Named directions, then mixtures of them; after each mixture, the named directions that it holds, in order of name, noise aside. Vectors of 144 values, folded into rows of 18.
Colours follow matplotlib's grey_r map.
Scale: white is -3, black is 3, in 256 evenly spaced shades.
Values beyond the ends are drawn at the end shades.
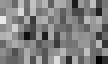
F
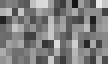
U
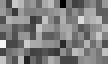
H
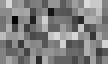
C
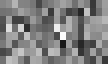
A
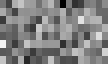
H.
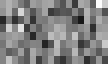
A, C, U.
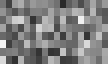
A, H.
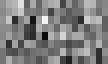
C, F, H.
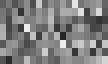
A, F, H.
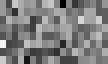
H.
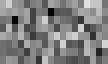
C.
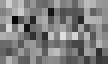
A, C, F.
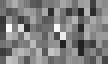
A.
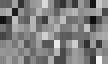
C, F, U.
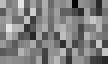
A, F, H.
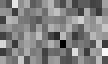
A, C, H.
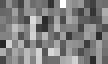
A, C, H.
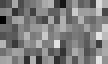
F, H, U.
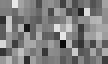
A, H.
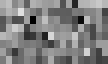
C, F, U.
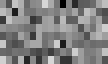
H, U.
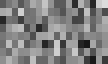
A, U.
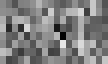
A.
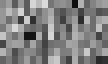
F, U.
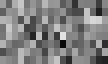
A, F, H.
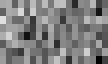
F.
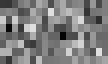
A, C, H.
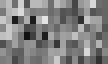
C, F.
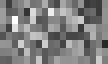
C.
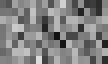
A, C, F.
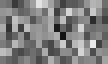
A, U.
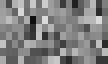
F, H.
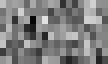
C, F, H.
